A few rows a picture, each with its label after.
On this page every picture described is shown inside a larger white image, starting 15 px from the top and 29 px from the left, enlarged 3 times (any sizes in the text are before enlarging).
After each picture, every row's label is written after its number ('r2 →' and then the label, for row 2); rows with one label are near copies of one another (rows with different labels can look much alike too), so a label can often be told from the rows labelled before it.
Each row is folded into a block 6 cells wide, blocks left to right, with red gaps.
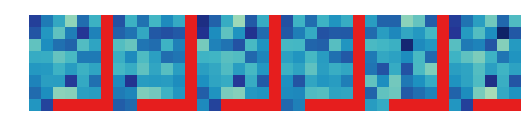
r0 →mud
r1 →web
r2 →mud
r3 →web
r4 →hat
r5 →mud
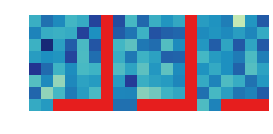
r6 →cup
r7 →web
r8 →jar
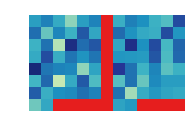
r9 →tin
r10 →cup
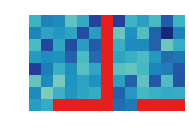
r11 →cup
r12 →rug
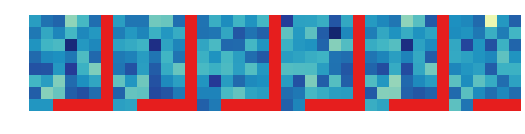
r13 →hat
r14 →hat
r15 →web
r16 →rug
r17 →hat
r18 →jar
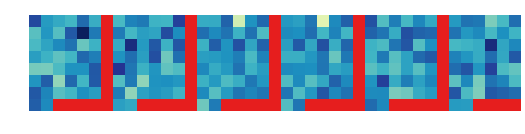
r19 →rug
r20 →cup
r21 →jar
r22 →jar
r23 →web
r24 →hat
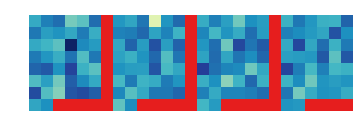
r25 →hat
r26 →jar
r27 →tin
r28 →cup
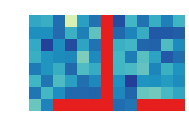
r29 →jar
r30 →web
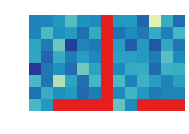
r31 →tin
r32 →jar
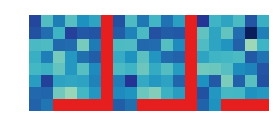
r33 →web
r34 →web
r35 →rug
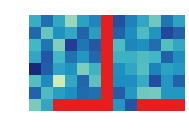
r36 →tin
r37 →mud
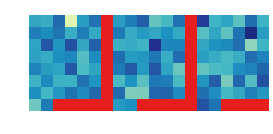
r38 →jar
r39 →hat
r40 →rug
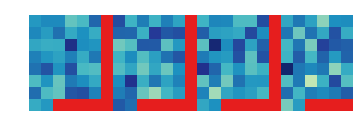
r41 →hat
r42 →web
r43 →cup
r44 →tin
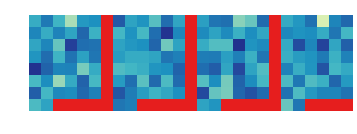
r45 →tin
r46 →rug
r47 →hat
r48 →jar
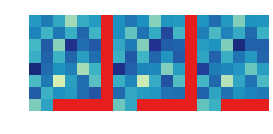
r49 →tin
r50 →tin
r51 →tin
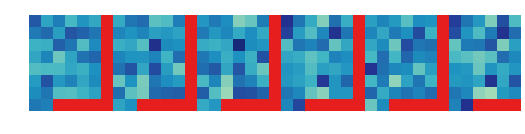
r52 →web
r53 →hat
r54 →hat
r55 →mud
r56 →tin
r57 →mud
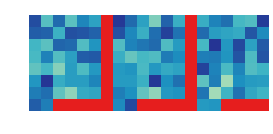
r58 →web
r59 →mud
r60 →cup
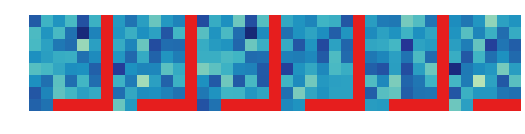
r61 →rug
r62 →tin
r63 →rug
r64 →cup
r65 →hat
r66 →tin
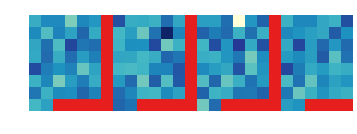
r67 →tin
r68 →rug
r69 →jar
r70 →cup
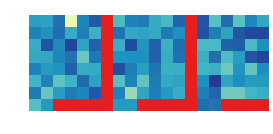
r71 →jar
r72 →cup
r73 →web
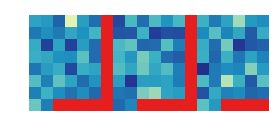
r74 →jar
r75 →web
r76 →tin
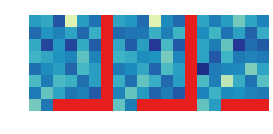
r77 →jar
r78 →jar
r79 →tin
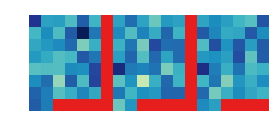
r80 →rug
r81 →tin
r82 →cup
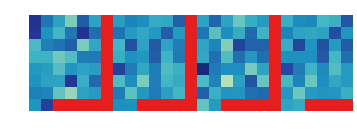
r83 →mud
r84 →cup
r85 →tin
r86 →cup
